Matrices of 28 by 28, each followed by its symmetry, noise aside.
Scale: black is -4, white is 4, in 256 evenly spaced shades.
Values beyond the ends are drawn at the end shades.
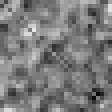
symmetric.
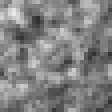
symmetric.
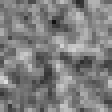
antisymmetric.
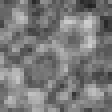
symmetric across the other diagonal.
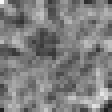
symmetric.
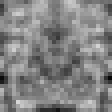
mirrored left to right.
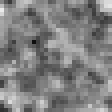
symmetric across the other diagonal.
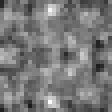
mirrored top to bottom.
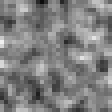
antisymmetric.
